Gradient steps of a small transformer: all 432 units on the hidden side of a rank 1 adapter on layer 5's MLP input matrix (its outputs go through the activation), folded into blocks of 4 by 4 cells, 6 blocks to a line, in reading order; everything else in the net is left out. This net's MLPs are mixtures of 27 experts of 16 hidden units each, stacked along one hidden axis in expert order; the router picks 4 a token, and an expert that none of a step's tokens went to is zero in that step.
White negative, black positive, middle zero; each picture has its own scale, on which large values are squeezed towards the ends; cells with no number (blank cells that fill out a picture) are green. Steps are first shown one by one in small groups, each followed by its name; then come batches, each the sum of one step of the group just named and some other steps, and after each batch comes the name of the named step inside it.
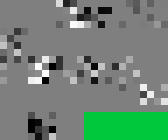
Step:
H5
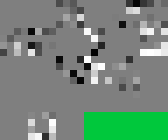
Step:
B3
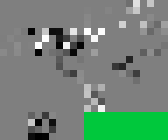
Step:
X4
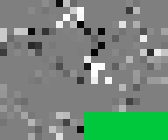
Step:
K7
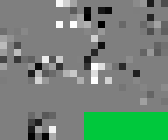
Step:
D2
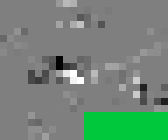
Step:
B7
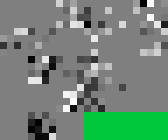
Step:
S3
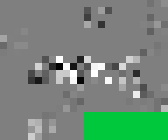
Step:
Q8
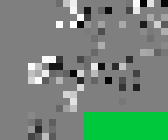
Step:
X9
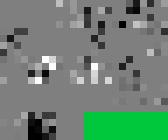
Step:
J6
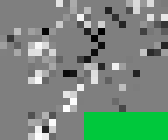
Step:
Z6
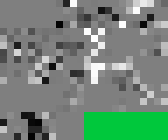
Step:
H5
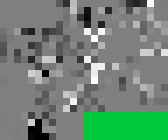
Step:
S3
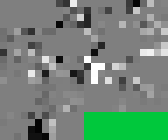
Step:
B3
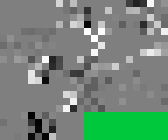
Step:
S3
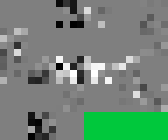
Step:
Q8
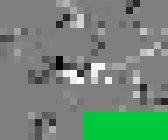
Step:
B7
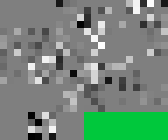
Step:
X9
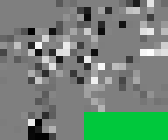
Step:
B3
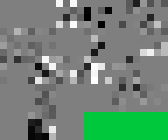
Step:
D2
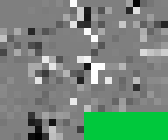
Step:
K7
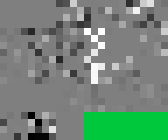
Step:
X4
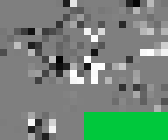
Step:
B3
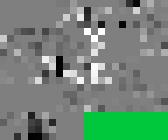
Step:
J6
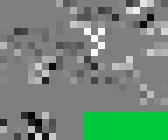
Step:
H5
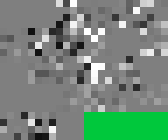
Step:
X4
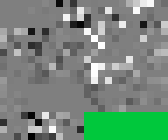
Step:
K7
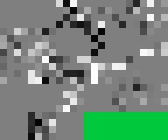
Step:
Z6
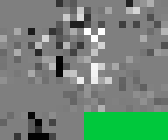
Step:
X4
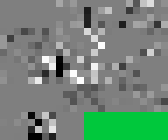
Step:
J6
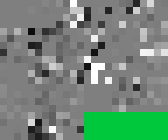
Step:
K7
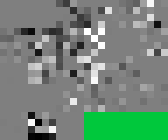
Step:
X4
